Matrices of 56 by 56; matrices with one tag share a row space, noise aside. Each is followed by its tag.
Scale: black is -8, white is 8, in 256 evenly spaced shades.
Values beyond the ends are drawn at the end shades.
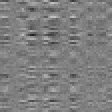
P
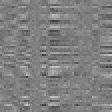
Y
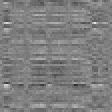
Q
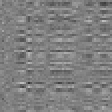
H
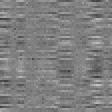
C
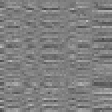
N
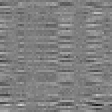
C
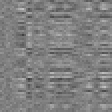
H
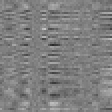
Y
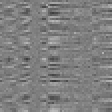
Y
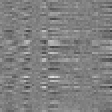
Y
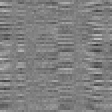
C
